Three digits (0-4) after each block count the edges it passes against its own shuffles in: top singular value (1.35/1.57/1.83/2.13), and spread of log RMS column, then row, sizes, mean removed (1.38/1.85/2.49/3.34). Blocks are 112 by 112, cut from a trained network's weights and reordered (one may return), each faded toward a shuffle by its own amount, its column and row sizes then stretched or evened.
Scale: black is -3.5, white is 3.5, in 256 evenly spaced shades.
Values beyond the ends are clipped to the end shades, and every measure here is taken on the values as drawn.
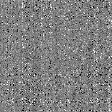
1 2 2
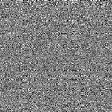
4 1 3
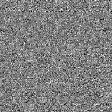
2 0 2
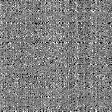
3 0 3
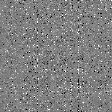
1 3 1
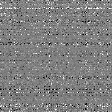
2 2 4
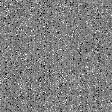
0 2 0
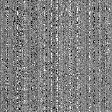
4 4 0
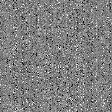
0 3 0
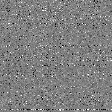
1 1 3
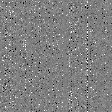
1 3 0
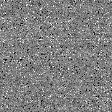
0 1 1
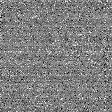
1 0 0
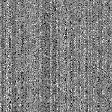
4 2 0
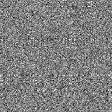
3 0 2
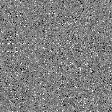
0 2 1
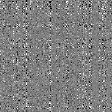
2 4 3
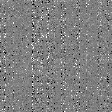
1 4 0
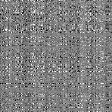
3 2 4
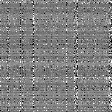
4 4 2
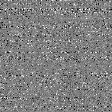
0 0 4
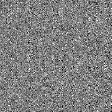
2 3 1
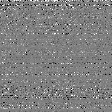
1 1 4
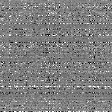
3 2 4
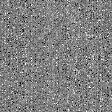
1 2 0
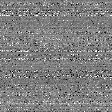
2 1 4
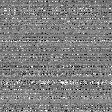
3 0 4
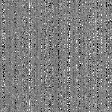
3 4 1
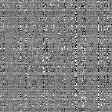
4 4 1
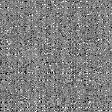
3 1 3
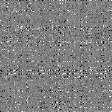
1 3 4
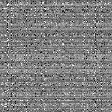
4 3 1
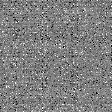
1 2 0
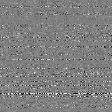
4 0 4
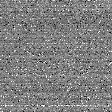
2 0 2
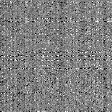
3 1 3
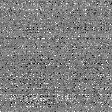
2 1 3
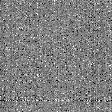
1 1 2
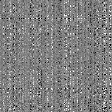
3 4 3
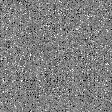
1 0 1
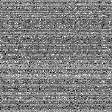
4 1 1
